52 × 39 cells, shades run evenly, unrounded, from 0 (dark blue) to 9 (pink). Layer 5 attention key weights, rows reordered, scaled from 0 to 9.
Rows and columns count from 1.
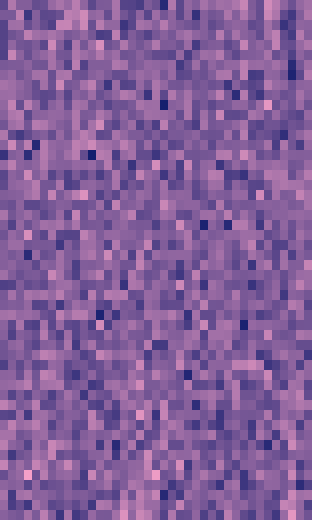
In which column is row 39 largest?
18
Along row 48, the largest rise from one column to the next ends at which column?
12
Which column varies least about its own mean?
3
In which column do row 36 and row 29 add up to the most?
23
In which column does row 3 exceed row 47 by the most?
11
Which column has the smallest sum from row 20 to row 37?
26
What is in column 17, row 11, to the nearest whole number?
4
